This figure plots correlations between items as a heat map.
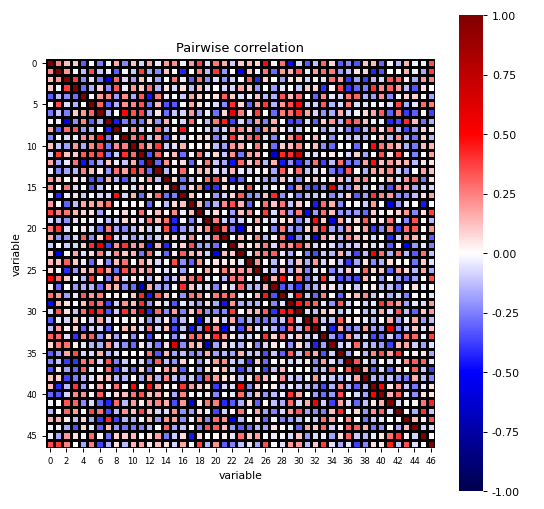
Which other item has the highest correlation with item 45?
42
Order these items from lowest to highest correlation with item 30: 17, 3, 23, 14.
14, 3, 23, 17
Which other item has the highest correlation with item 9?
6
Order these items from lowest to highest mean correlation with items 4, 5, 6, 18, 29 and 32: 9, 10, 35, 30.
35, 10, 9, 30
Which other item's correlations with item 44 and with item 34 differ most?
19
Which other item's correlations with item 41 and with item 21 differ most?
32
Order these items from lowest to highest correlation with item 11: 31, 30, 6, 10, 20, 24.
31, 20, 24, 10, 6, 30
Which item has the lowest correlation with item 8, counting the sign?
7
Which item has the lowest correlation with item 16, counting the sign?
1
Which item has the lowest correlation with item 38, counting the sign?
2
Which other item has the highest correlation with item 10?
39
